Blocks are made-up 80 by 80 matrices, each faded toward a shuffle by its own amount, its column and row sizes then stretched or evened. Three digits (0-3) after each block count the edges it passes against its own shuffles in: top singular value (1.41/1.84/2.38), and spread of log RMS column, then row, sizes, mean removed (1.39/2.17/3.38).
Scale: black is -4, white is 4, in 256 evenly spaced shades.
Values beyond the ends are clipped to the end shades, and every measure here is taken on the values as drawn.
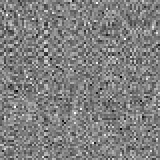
3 1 0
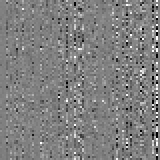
2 3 0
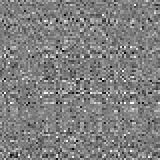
3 1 2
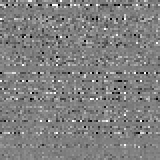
1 1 3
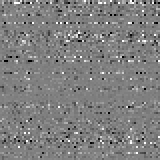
1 1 3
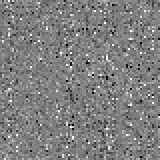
0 2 0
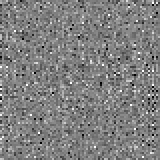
2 1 0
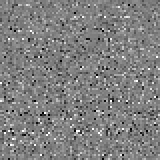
0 0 2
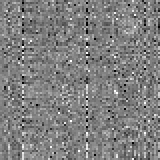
3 2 0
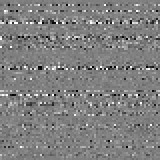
2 0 3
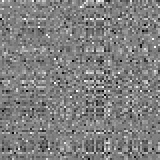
3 1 2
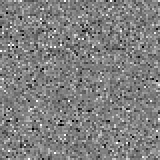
0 0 1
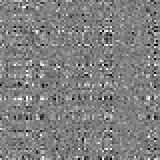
3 2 2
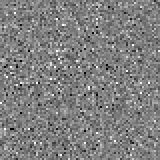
1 1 1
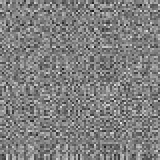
3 1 2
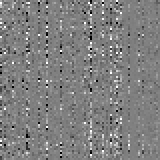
1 3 1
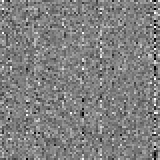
2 2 1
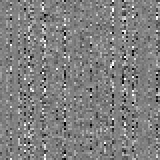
1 3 0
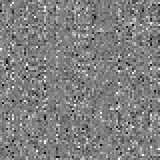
2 2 0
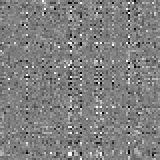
3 2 2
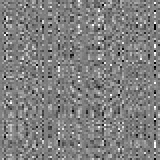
3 3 0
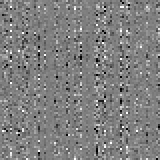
1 3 1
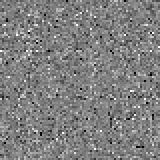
1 1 1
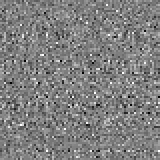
2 0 2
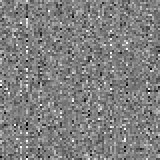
1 2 0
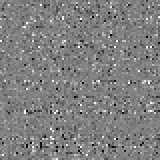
0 1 2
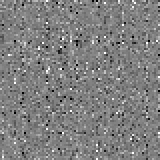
1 2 1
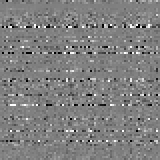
1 1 3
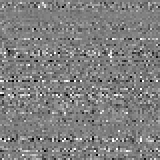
2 0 3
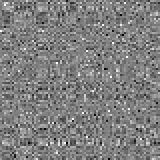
3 0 1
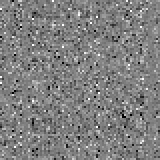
1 2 0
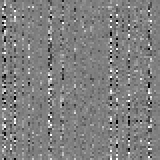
1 3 0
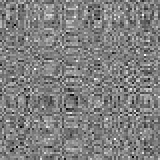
3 1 1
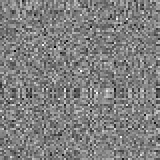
3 1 1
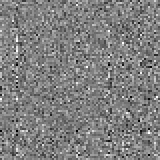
1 2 1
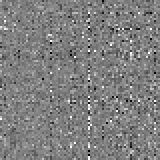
2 2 1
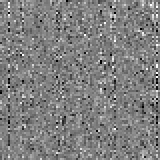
2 2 0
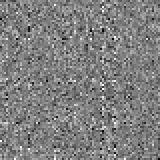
1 2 1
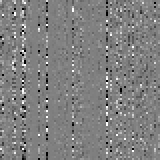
2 3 0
